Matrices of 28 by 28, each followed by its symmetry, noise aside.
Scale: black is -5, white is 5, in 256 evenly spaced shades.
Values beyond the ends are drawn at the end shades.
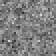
antisymmetric.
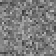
mirrored top to bottom.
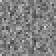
mirrored top to bottom.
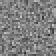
antisymmetric.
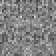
mirrored left to right.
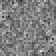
same after a half turn.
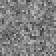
antisymmetric.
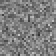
no symmetry.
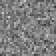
no symmetry.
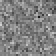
symmetric across the other diagonal.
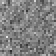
symmetric.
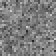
symmetric.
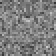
mirrored left to right.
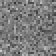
mirrored top to bottom.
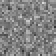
mirrored left to right.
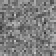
mirrored top to bottom.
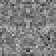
mirrored left to right.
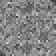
same after a half turn.
